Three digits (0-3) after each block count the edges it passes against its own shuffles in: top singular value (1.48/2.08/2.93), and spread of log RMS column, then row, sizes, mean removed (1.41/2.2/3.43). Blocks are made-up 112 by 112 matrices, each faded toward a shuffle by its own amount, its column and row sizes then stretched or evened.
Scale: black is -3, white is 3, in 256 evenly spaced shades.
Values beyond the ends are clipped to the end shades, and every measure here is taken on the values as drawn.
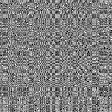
3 1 1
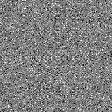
2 0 0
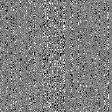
0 3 0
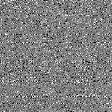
2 0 2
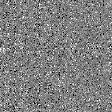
1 2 1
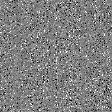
0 2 0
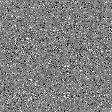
0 0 1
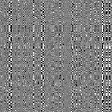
3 3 1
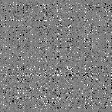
1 2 2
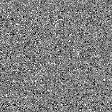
0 1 2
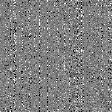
0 3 1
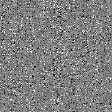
1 2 1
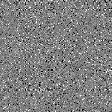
2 1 1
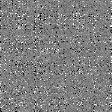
1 2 2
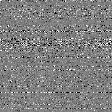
2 0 3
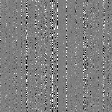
2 3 0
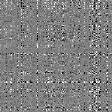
2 3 3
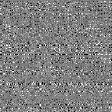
2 1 3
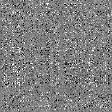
1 2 2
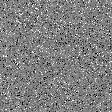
0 0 0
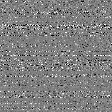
1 0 3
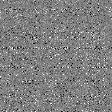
0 1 2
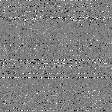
1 0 3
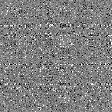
2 1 2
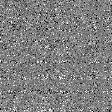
0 1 2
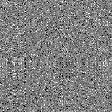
2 1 0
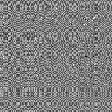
3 2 0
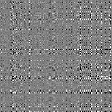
3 3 3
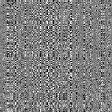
3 3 0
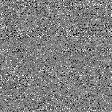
1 0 2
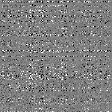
1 2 3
